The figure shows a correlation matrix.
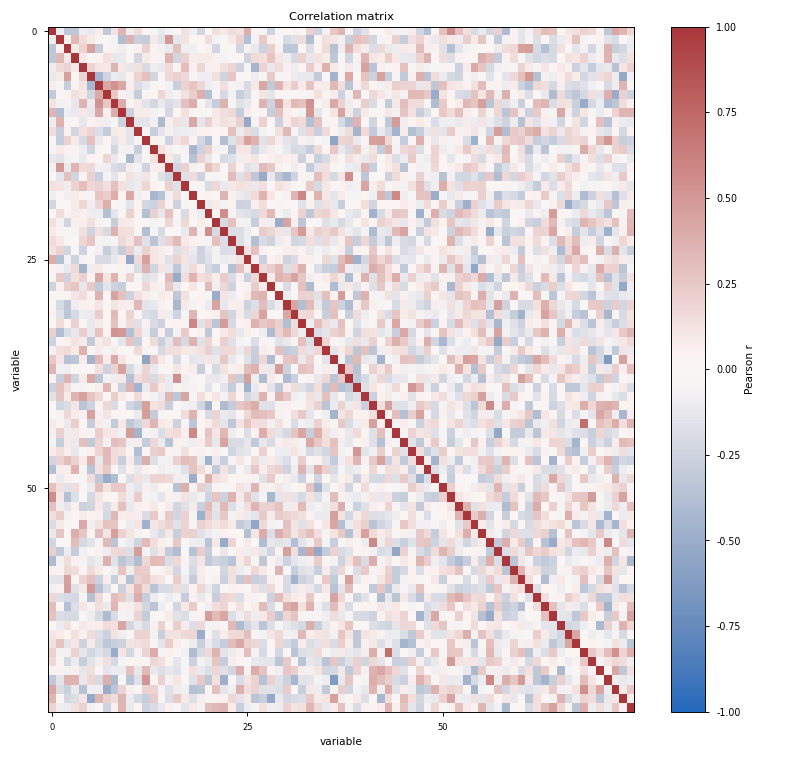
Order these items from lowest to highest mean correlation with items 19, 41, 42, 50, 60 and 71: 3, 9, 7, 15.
15, 9, 3, 7
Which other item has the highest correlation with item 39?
46
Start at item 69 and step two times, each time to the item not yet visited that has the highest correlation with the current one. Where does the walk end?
0
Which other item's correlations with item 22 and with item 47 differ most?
20
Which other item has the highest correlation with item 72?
68
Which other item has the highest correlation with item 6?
8
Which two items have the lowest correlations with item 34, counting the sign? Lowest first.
57, 50
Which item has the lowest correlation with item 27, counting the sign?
16
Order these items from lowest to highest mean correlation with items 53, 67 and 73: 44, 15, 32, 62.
44, 32, 15, 62
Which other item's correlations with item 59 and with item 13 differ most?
58
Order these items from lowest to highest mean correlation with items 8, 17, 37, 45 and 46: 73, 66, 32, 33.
66, 32, 73, 33
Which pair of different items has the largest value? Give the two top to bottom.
43, 68
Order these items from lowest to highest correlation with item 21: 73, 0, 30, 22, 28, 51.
22, 28, 73, 0, 51, 30
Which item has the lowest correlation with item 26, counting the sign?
54
